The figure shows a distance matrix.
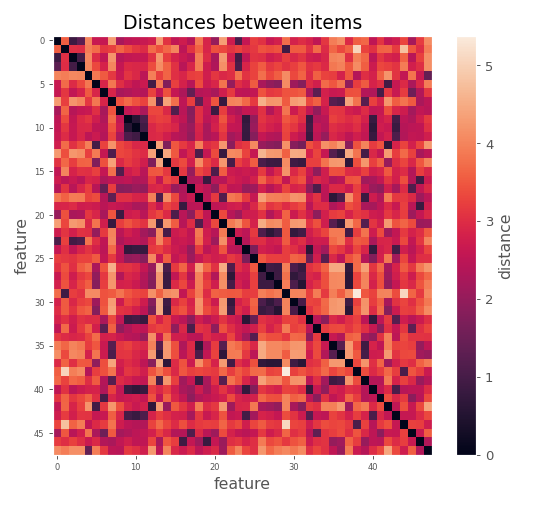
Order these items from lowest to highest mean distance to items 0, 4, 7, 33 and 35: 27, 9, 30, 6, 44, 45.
6, 45, 9, 44, 27, 30
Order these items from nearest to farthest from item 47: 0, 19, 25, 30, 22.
19, 25, 22, 30, 0
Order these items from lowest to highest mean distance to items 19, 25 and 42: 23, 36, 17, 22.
17, 22, 23, 36
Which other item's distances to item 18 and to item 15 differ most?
35
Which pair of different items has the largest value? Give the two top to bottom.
29, 38
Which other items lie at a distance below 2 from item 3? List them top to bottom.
0, 2, 23
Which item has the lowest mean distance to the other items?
11
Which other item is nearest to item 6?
41
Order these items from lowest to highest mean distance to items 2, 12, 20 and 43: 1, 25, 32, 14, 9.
9, 32, 14, 25, 1
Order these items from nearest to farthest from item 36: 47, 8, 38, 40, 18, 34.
18, 47, 34, 40, 8, 38
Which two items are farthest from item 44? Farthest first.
29, 1
